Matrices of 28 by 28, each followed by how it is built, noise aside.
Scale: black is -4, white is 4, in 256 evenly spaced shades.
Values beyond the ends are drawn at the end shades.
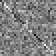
diagonal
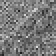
Hankel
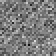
Hankel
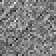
Hankel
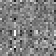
low rank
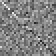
diagonal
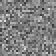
noise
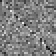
diagonal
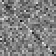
diagonal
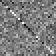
diagonal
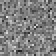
noise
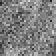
smooth
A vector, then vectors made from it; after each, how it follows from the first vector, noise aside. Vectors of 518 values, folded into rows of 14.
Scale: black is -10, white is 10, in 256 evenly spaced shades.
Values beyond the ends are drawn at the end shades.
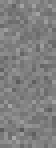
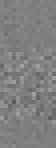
reversed, negated, partly zeroed.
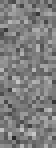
negated, scaled up.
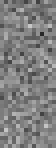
wrapped around, negated, scaled up.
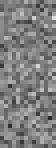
reversed, negated, scaled up.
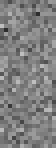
negated, scaled up.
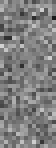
reversed, scaled up.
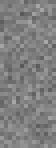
reversed.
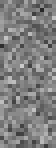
reversed, negated, scaled up.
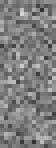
reversed, negated, scaled up.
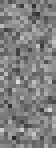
negated, scaled up.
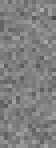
reversed.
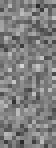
reversed, negated, scaled up.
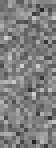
reversed, negated, scaled up.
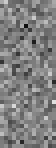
wrapped around, negated, scaled up.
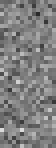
negated, scaled up.
